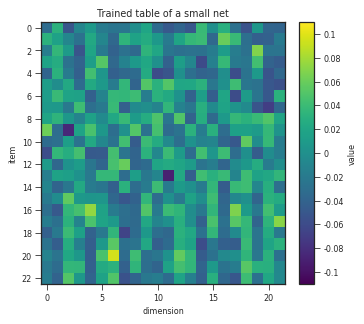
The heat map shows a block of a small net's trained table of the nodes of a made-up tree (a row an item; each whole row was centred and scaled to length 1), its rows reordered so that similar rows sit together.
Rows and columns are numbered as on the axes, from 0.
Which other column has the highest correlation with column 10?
7
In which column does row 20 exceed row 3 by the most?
6
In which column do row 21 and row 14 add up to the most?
18
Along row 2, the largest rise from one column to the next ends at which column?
19
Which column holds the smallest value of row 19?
14
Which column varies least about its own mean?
5
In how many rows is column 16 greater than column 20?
10
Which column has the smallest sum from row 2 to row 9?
20
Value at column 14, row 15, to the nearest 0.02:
0
